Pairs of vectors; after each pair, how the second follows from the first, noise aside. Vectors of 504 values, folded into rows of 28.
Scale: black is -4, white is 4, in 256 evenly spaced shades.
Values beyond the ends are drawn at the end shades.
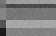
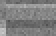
negated, shrunk.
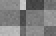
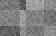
negated, shrunk.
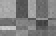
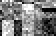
wrapped around, negated, scaled up.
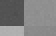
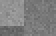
negated, shrunk.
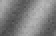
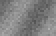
negated, shrunk.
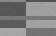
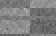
reversed, shrunk.
